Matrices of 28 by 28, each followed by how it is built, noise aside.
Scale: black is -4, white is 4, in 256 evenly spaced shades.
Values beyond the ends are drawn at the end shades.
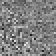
lower triangular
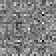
low rank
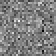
low rank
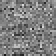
low rank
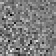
lower triangular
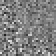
lower triangular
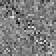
banded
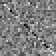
diagonal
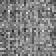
blocks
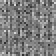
blocks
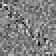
banded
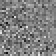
lower triangular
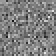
low rank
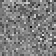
upper triangular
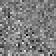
lower triangular
